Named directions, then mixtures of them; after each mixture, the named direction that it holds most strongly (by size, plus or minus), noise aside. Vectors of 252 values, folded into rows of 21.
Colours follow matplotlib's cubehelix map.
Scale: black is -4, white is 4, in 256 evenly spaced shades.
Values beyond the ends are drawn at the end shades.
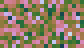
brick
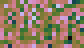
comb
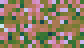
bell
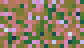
brick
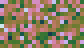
bell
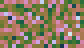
brick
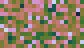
bell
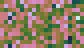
comb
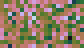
comb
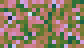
brick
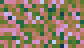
brick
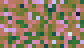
brick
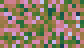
brick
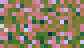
bell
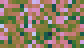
bell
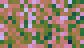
comb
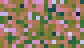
brick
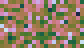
bell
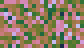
brick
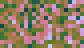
comb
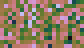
comb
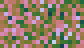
brick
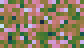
bell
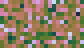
bell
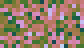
brick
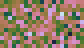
brick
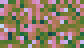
bell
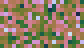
brick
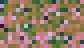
bell
